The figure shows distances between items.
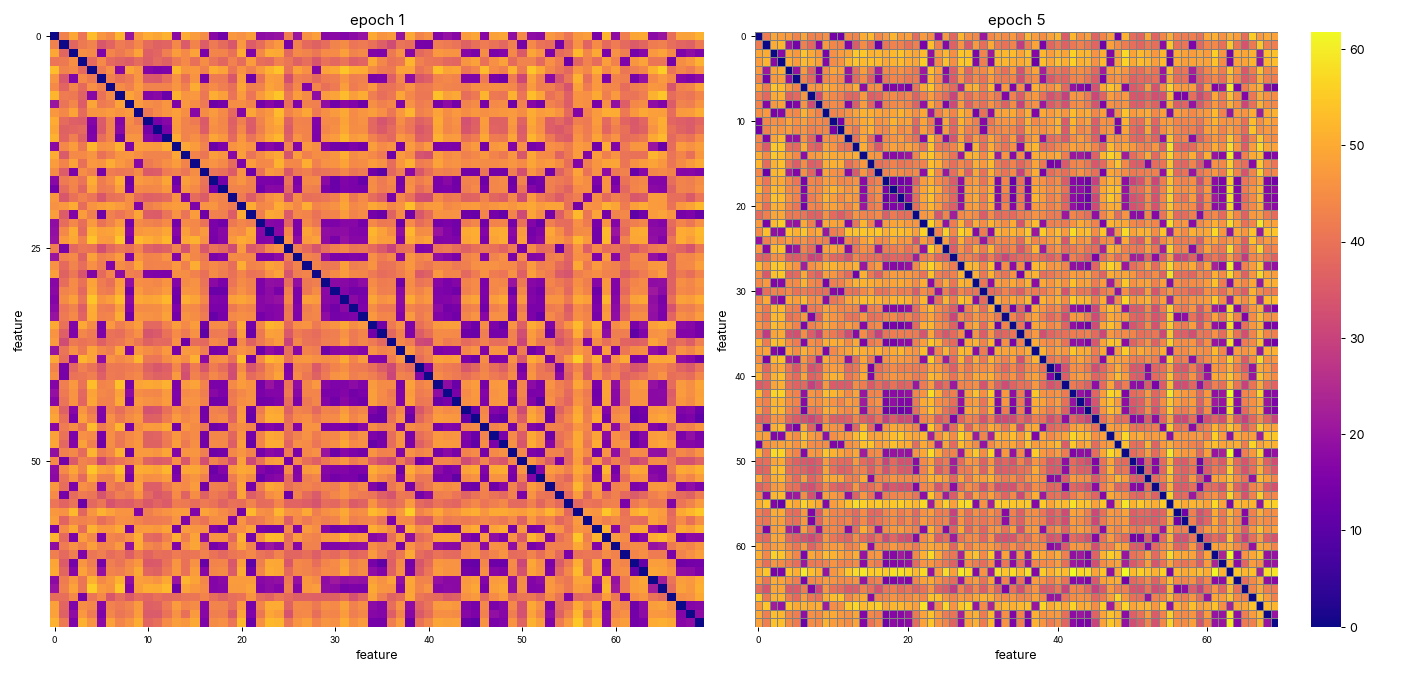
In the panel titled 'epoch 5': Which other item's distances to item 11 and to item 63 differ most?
0
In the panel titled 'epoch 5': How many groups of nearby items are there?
8
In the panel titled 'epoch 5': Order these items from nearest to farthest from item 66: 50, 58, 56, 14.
50, 56, 58, 14
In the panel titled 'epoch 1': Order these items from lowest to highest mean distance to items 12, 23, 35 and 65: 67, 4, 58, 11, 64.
58, 64, 11, 67, 4
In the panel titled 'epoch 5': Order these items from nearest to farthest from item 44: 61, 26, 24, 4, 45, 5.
61, 45, 26, 5, 4, 24
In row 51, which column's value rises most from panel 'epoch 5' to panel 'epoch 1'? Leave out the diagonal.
59
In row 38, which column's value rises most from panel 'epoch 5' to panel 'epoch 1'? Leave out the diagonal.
58
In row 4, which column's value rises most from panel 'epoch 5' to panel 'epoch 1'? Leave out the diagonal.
8
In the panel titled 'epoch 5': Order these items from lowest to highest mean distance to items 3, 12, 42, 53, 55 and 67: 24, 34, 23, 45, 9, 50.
9, 23, 45, 50, 34, 24
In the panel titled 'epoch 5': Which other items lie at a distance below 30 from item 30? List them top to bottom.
0, 10, 11, 24, 48
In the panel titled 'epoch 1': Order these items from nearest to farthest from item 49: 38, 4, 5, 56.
5, 38, 56, 4
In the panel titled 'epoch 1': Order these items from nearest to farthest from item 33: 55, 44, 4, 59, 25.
55, 25, 44, 59, 4
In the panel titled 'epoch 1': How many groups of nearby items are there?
8
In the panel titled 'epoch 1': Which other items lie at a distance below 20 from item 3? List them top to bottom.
55, 61, 66
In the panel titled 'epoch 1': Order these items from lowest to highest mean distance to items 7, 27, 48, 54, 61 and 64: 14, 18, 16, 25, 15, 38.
25, 16, 18, 38, 14, 15
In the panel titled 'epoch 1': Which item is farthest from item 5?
56
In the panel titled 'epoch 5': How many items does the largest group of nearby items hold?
19
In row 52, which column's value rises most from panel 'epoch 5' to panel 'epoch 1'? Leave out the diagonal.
15
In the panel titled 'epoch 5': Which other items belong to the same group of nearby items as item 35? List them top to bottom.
13, 28
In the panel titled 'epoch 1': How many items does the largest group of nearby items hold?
26
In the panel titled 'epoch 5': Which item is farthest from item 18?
63
